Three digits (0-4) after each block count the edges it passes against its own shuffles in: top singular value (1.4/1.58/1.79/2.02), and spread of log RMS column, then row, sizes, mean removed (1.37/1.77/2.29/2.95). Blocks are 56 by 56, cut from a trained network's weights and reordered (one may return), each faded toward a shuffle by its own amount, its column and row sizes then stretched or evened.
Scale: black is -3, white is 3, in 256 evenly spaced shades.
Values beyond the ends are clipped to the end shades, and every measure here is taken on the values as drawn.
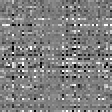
2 4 4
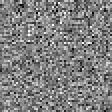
2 1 0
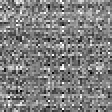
3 4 1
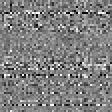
4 1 4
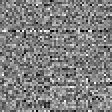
4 1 3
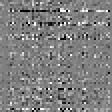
3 4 4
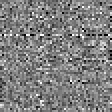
3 2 3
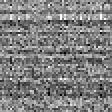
4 2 1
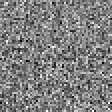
0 0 1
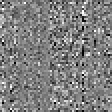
0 4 2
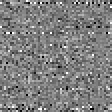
0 2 3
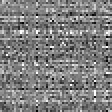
4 4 1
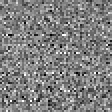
0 0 3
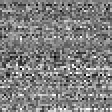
1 0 4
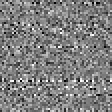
3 0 3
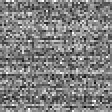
3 1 0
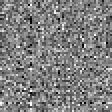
3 2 1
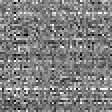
3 3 3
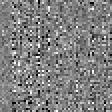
0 4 2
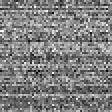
4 1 0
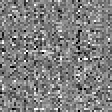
1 4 2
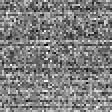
3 1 0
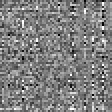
1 4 0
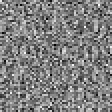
4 0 1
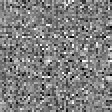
2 3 2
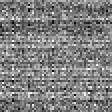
4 3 1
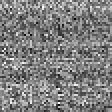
1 2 1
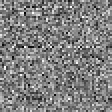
3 0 1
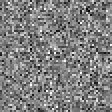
1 1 1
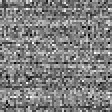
3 1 1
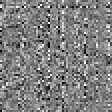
3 4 1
